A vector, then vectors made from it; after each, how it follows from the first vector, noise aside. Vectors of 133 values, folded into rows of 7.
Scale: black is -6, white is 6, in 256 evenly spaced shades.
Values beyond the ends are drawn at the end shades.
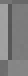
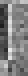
negated, scaled up.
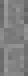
wrapped around, negated, shrunk.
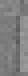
reversed, shrunk.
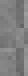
wrapped around, negated, shrunk.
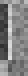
negated, scaled up.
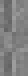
wrapped around, negated, shrunk.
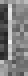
negated, scaled up.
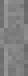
wrapped around, negated, shrunk.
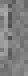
partly zeroed.
